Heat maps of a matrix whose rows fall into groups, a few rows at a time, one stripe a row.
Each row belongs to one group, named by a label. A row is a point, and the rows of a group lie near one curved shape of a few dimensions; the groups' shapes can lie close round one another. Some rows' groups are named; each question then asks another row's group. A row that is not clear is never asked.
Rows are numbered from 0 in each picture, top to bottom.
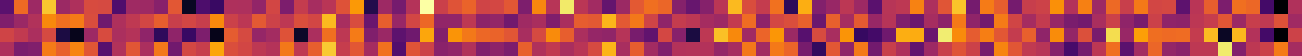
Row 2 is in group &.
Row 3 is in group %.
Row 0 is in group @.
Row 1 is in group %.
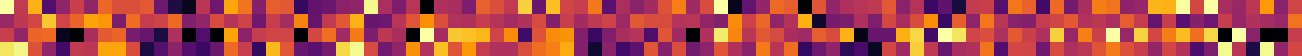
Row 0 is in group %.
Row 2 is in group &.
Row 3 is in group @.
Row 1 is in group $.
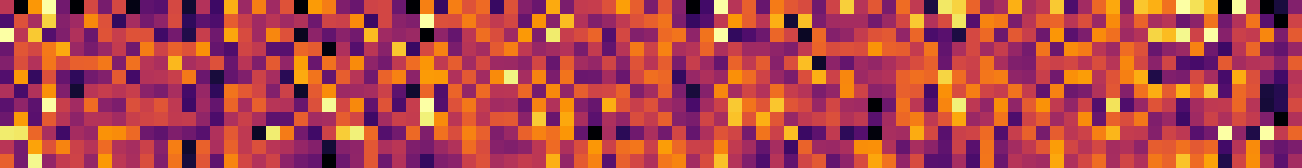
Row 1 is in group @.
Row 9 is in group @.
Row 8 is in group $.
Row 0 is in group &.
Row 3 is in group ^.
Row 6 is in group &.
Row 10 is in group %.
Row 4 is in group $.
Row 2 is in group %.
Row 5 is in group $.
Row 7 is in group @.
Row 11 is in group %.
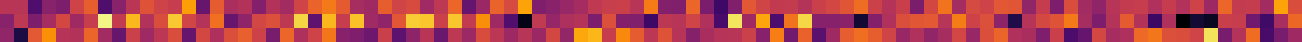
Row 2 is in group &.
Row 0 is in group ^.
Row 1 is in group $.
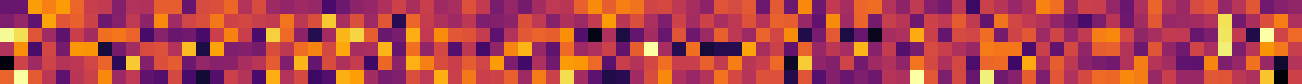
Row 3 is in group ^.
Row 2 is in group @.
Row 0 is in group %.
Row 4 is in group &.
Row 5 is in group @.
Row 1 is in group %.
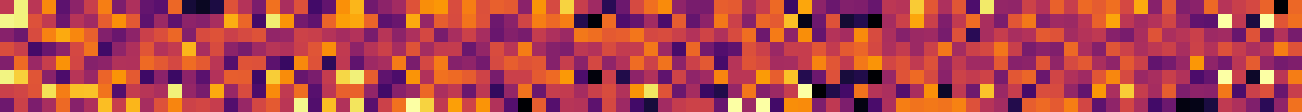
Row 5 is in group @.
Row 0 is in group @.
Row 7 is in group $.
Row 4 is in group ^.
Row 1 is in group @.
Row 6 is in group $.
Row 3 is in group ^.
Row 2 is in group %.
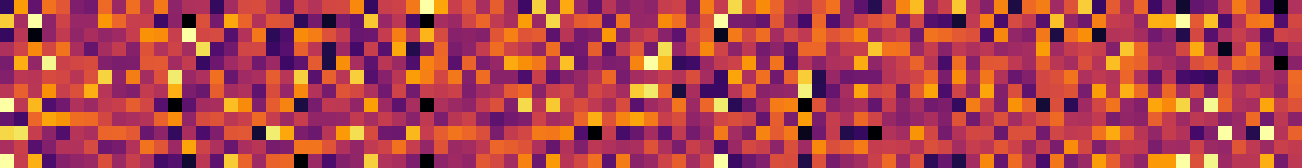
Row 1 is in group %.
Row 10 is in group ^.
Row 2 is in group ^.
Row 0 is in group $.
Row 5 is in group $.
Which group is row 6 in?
$
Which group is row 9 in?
@
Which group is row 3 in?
^
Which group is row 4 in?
$
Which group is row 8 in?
%
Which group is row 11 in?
%
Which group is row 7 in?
%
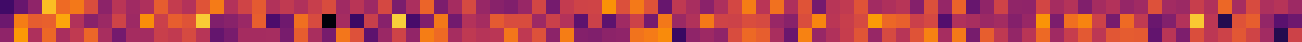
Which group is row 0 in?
%
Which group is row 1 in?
^
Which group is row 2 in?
$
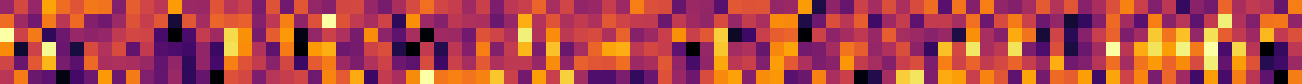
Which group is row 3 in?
&
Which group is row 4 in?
&
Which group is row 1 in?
%
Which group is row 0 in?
$
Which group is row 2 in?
%
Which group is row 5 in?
&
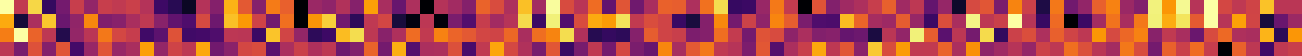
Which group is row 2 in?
@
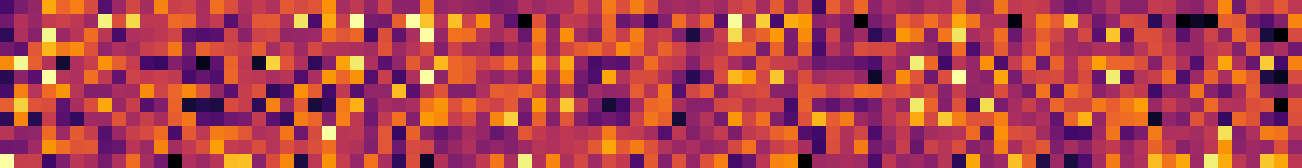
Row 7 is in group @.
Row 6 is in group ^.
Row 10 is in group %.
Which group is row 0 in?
%
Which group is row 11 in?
%
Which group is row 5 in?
@
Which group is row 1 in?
$
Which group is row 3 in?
%
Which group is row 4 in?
@
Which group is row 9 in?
%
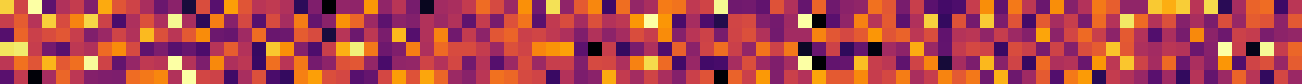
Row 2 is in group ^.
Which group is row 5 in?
^
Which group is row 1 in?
$
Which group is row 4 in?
$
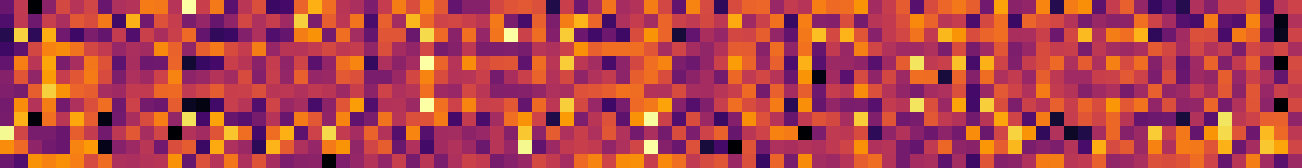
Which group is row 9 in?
%
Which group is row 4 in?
@
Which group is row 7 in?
@
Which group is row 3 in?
%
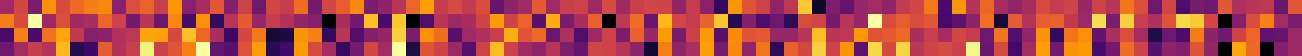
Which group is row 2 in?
^
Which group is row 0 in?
$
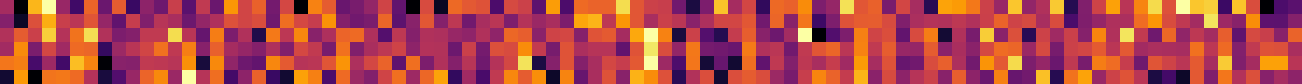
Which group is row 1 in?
&
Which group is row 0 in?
&
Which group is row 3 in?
^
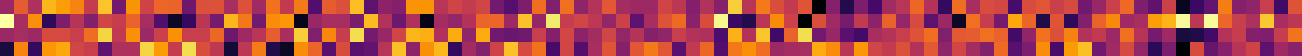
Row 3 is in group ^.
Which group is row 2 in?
$
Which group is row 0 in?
$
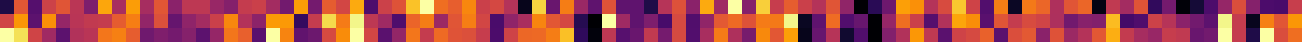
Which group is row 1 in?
@
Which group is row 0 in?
$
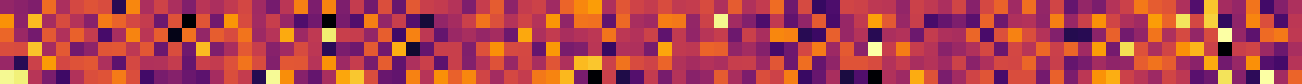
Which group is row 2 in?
%
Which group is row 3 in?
^
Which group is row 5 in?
@
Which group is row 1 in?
%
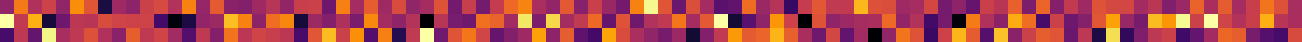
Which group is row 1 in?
%
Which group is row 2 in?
@
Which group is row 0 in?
^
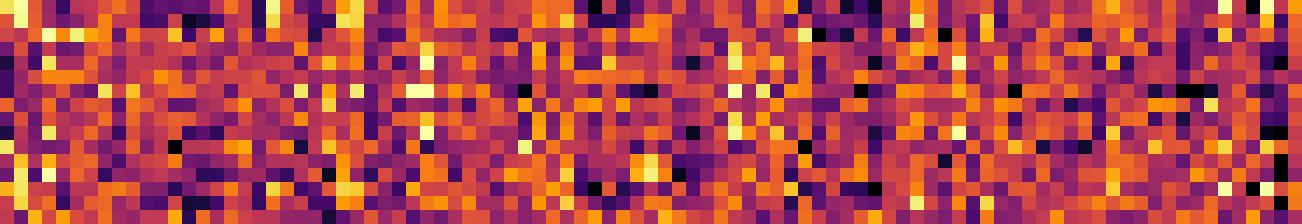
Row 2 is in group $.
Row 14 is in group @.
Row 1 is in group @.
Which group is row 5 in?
%
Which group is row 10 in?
%
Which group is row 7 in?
&
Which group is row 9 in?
@
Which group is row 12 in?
$
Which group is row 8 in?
$
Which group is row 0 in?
@
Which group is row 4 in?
@
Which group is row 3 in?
$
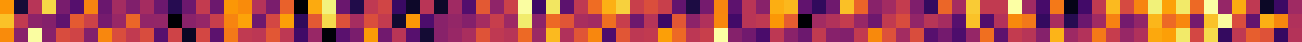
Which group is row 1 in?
%
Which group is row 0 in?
&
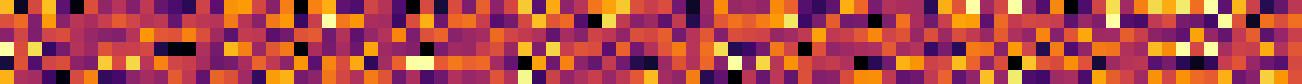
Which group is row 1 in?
@
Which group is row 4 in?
$
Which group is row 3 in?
%
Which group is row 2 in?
^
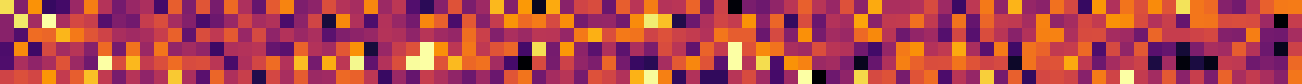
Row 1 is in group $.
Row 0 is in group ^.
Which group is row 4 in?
$
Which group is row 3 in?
$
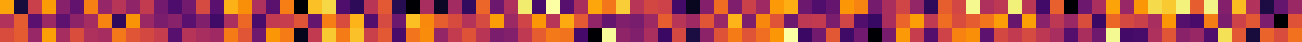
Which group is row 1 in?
&
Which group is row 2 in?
@
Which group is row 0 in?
&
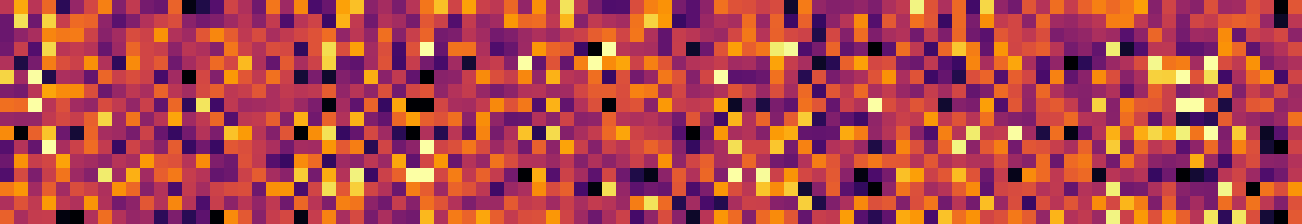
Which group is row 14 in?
$
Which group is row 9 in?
&
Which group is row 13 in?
@
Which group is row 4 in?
&
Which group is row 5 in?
%
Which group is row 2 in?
%
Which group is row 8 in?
$
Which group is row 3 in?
@
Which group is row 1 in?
$
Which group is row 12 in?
$
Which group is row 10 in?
@
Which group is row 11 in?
^
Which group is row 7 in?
^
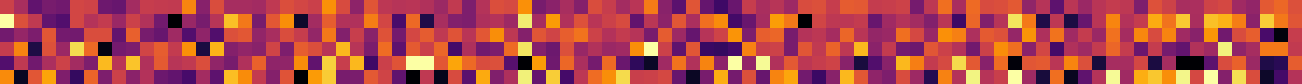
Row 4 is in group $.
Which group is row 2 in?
&
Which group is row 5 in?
&
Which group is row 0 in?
^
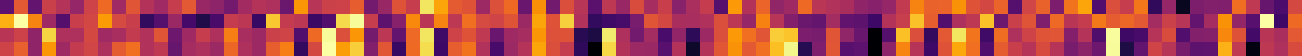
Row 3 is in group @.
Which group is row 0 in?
$
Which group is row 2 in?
@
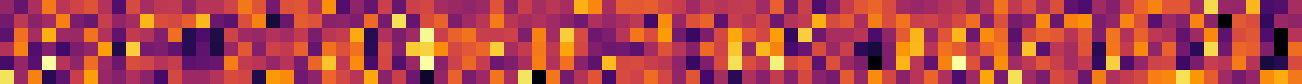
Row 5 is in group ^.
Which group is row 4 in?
@
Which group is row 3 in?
&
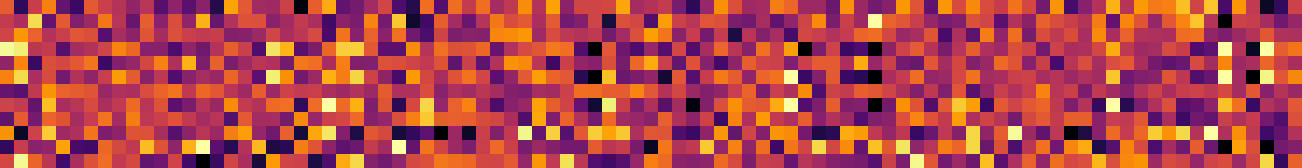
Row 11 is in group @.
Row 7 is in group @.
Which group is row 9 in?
&
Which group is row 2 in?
^
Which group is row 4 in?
^
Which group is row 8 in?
$
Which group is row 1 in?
^
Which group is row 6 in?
%
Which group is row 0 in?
&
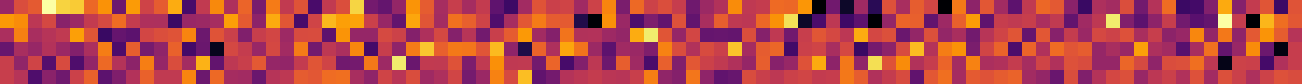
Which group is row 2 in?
^
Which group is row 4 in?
^
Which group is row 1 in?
@
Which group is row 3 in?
&
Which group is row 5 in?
^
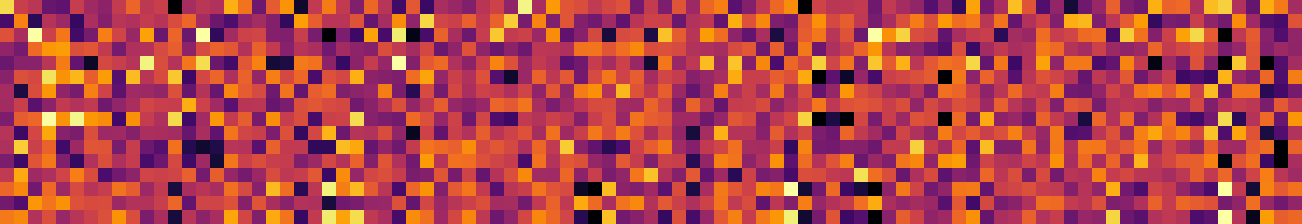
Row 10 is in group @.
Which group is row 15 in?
@
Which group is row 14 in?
%
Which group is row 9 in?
&
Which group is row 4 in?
^
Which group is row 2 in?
^
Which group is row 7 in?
^
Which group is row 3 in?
%
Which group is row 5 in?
$
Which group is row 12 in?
^
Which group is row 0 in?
%
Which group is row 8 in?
$
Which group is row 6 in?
&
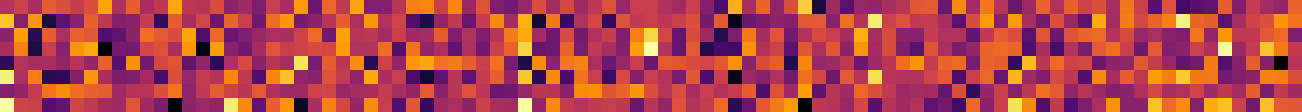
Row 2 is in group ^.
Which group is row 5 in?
^
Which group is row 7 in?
%
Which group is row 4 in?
&
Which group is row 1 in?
^
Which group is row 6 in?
%
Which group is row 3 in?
^
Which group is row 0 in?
$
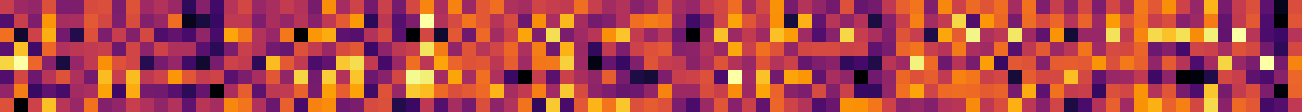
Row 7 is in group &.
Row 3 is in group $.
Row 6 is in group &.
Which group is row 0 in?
&
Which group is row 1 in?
@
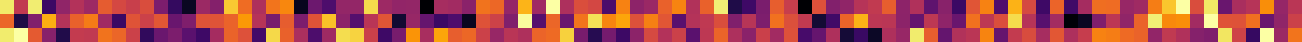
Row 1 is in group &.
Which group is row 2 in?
@
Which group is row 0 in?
%
